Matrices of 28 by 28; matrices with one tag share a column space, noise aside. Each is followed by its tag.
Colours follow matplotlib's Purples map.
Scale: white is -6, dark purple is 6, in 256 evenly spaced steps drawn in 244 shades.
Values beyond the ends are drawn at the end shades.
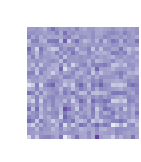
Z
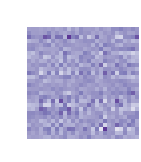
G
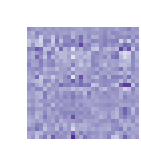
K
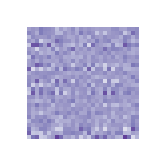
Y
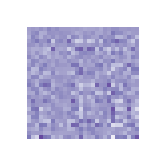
Z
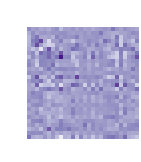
K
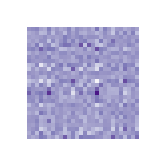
Y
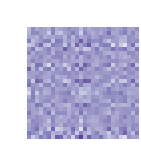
Y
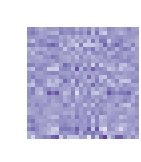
Y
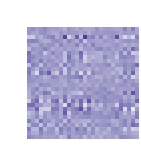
G
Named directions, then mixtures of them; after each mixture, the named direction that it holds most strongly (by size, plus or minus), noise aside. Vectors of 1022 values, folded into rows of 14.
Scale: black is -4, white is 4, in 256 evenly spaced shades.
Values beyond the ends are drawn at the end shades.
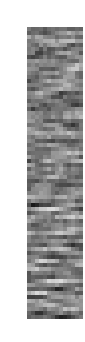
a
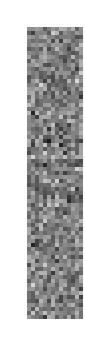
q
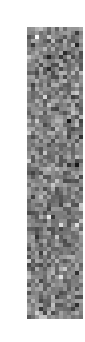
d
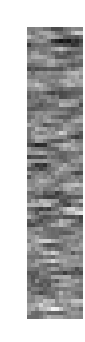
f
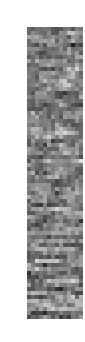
a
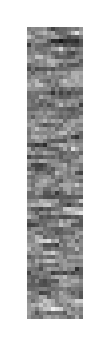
f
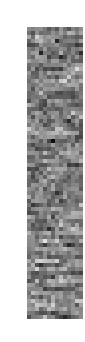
a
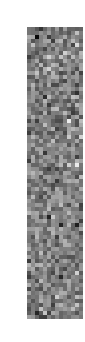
d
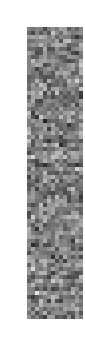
q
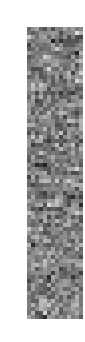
q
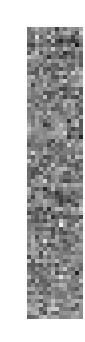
d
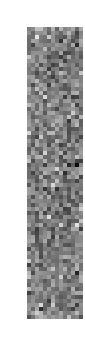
d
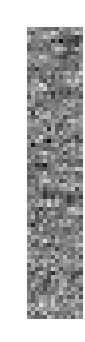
q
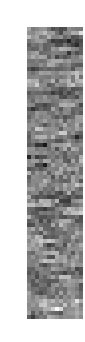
f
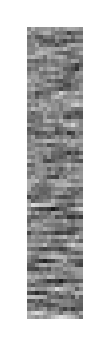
a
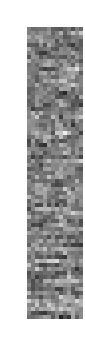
a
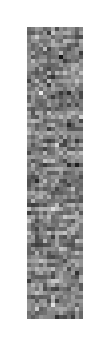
a
